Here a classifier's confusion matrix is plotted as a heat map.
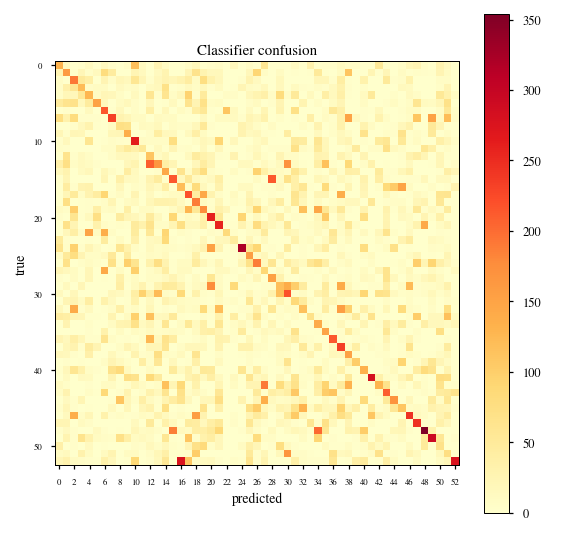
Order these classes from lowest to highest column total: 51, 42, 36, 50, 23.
23, 42, 36, 50, 51
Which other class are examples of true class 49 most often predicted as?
17
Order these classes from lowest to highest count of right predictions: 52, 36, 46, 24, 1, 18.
1, 18, 36, 46, 52, 24
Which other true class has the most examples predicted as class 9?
26
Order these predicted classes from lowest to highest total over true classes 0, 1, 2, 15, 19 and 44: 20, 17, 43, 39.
39, 20, 43, 17
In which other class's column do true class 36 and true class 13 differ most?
30
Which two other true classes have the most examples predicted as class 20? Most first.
29, 24
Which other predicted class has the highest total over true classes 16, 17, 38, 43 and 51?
18
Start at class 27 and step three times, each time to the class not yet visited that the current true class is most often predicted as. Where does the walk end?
4
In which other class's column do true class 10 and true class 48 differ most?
34
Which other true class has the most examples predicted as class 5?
20
